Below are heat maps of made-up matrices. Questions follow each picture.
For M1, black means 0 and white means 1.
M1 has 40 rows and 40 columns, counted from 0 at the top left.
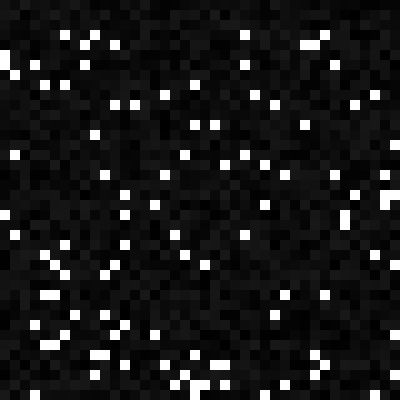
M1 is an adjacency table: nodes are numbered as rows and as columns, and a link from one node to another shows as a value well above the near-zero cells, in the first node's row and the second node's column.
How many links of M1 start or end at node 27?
4
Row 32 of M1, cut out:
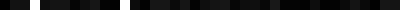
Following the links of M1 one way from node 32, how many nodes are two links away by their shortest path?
6
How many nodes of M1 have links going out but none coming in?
4
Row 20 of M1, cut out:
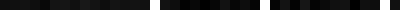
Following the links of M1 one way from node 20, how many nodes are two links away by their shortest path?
10
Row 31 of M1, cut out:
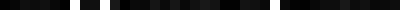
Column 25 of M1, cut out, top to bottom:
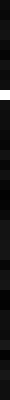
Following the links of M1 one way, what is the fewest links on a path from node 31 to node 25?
4
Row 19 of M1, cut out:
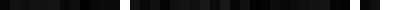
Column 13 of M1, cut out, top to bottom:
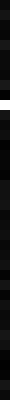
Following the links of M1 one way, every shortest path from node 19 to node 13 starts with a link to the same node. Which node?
node 35
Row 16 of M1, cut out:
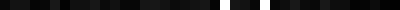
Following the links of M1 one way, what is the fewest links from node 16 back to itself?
5
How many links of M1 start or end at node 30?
2
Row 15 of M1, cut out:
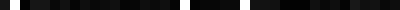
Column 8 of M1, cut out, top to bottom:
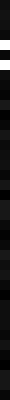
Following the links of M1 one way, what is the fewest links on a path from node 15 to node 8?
3
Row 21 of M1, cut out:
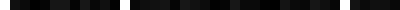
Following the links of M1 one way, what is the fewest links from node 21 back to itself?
2
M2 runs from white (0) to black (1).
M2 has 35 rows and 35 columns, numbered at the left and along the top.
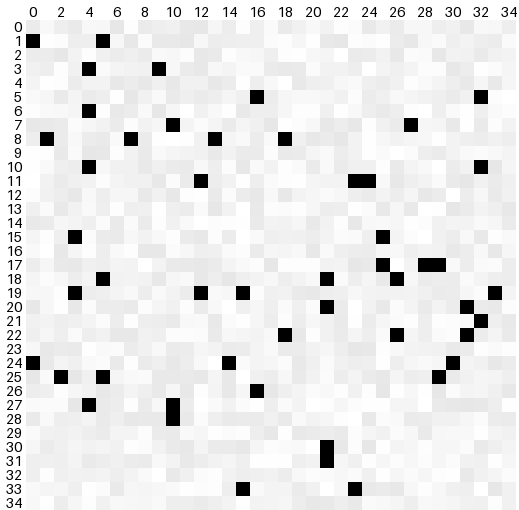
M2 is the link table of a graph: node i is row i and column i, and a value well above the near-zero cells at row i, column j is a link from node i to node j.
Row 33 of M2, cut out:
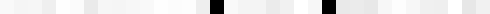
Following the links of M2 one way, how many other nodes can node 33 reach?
11
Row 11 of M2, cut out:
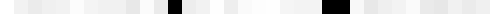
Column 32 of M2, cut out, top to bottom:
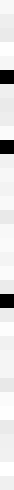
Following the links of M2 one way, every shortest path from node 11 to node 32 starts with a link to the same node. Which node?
node 24
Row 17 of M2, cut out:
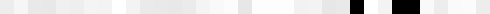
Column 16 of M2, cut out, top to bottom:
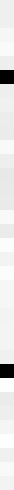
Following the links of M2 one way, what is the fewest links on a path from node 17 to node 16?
3
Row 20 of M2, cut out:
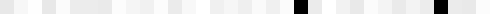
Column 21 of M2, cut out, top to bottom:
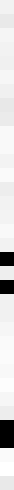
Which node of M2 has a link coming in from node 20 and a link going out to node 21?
node 31
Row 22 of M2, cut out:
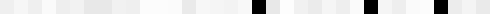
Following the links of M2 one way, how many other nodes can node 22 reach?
7
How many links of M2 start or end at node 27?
3
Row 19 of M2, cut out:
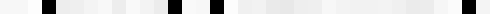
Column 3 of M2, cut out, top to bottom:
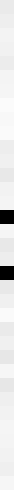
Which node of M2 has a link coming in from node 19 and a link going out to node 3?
node 15
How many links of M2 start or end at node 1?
3
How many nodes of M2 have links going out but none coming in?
7
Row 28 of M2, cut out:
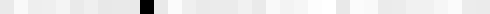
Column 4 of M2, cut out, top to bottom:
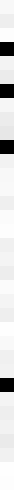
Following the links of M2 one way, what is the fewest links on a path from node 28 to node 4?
2
